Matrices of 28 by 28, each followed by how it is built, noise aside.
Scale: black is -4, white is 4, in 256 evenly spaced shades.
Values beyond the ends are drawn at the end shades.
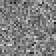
noise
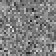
noise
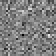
low rank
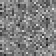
repeating rows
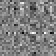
low rank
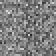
repeating rows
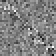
banded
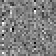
uneven columns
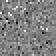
sparse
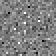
sparse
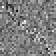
banded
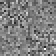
block diagonal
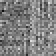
blocks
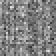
blocks
